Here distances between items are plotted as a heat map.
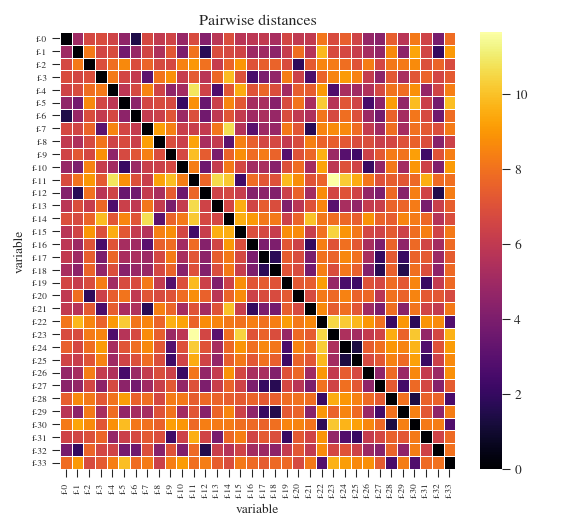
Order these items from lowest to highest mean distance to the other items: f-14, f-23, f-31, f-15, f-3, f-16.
f-16, f-31, f-3, f-23, f-15, f-14
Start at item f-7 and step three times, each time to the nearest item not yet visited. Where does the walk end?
f-3
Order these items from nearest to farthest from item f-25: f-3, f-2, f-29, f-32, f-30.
f-32, f-2, f-29, f-3, f-30
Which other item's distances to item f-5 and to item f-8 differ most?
f-14
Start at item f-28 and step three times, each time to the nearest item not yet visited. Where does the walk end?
f-33
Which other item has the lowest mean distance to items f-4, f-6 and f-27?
f-0
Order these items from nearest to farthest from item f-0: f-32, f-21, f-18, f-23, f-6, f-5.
f-6, f-32, f-5, f-18, f-21, f-23
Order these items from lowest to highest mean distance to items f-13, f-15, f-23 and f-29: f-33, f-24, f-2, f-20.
f-24, f-20, f-2, f-33
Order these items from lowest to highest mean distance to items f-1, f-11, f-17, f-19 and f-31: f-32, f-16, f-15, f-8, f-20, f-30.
f-32, f-16, f-15, f-8, f-20, f-30
